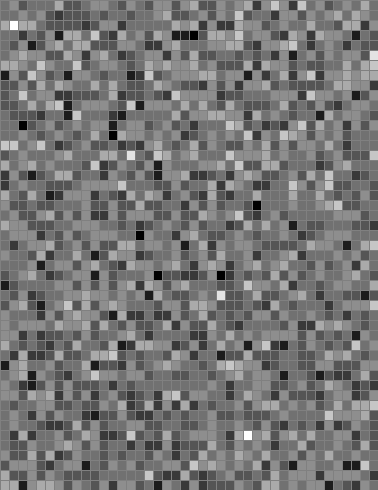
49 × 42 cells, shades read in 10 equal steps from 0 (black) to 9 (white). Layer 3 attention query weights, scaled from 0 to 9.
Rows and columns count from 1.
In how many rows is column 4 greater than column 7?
22
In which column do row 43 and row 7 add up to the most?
9
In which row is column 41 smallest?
30
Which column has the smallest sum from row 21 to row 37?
5
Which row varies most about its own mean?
4
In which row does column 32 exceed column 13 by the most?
14
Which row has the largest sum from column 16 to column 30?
16
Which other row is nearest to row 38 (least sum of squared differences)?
43
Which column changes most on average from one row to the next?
11
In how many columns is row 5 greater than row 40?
21
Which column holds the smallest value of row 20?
6
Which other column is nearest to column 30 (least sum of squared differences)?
1
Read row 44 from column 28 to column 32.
9 5 6 3 5
